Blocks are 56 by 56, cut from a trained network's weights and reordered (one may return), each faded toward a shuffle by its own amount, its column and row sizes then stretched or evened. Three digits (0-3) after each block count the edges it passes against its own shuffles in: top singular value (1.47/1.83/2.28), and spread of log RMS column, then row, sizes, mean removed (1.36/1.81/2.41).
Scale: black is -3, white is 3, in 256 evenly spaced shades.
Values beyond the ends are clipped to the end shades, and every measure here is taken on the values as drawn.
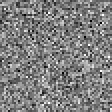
0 1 0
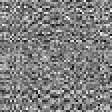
3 0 3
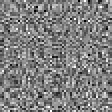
3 0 2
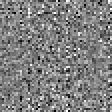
0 3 1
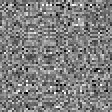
2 0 2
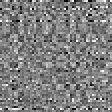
2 1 3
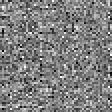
2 2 0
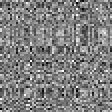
3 2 1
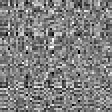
3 2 2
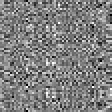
3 1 1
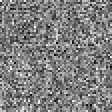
1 0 0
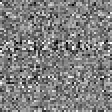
1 1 3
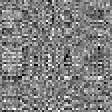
3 3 2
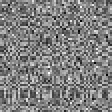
3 0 0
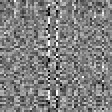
3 3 0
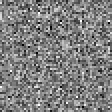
0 2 0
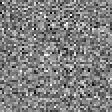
2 1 1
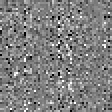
0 3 1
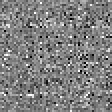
0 2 2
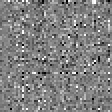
0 3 2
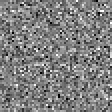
0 0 1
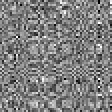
3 2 0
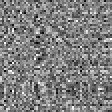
2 1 1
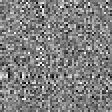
2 1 2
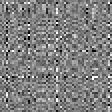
3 3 2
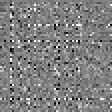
2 3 3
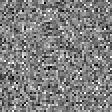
2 1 1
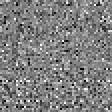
0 1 2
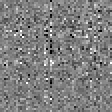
0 3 2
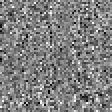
0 2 0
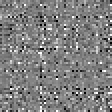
1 3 3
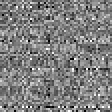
2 1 2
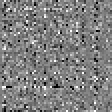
0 3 2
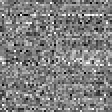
2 0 3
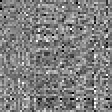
2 2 0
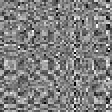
3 3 1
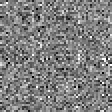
2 1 1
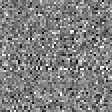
1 0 2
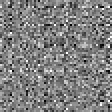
3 3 2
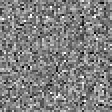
1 1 1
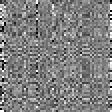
3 3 0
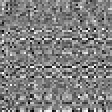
3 1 3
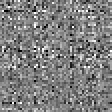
1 3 3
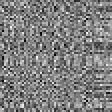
3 2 0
